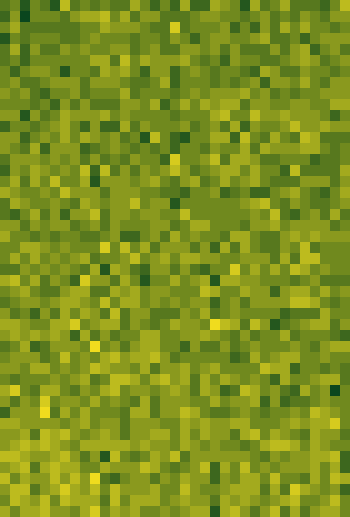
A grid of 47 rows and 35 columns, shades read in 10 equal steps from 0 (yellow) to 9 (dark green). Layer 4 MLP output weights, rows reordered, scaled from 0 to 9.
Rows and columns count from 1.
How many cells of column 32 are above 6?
2
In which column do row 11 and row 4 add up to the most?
3
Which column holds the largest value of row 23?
22
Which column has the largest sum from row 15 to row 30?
34
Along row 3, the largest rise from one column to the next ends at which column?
19
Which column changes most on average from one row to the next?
11
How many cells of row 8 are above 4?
21
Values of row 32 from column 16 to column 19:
3 5 5 7
